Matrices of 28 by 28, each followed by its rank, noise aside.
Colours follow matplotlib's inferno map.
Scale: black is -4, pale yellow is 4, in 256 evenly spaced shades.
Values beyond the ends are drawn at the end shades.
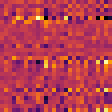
two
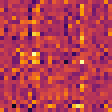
four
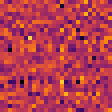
five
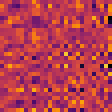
three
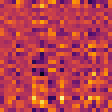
two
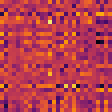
two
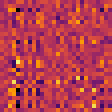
three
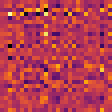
three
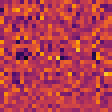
five
